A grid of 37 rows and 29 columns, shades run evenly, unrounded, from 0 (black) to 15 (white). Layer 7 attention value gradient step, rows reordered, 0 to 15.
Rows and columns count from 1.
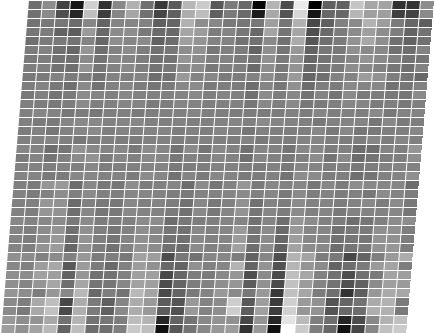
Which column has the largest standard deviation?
21
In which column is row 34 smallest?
20
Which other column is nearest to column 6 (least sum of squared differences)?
10
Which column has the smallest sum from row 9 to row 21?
17
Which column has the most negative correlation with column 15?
26
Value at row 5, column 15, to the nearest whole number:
8
